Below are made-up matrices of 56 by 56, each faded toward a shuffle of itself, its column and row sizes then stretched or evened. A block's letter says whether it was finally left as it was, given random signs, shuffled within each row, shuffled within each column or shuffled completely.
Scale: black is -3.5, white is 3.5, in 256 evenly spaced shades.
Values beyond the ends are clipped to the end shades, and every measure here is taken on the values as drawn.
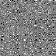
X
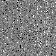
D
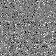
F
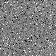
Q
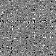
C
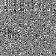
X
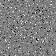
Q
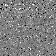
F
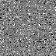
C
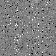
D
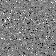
F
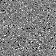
F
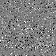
F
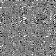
X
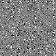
C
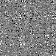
C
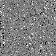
D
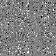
C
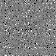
C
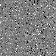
D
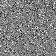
Q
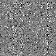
C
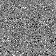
F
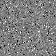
Q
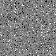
D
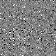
C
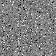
D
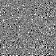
X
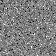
Q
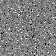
Q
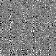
X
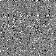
C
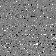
F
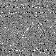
F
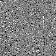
D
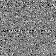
F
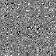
X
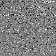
F
